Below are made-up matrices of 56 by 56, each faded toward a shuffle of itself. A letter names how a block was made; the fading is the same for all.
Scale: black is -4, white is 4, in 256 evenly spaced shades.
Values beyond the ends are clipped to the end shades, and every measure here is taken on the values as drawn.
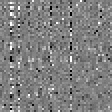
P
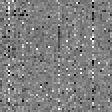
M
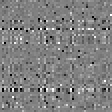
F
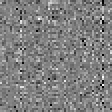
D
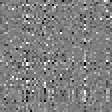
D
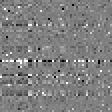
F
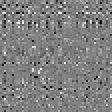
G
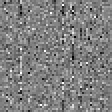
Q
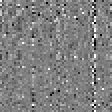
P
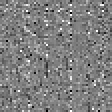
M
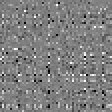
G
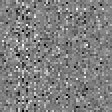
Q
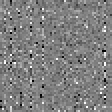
M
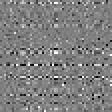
F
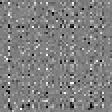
G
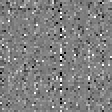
M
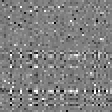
F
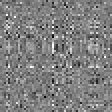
P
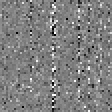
Q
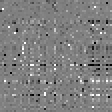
G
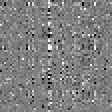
D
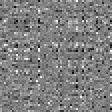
D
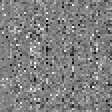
M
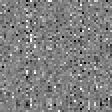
M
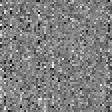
Q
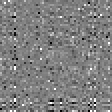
D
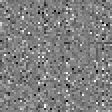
M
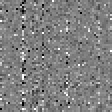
M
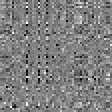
P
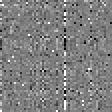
P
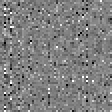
M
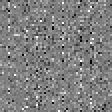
M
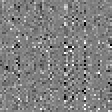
D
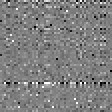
F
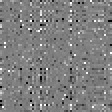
G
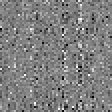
D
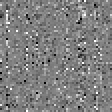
M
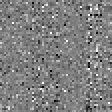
M
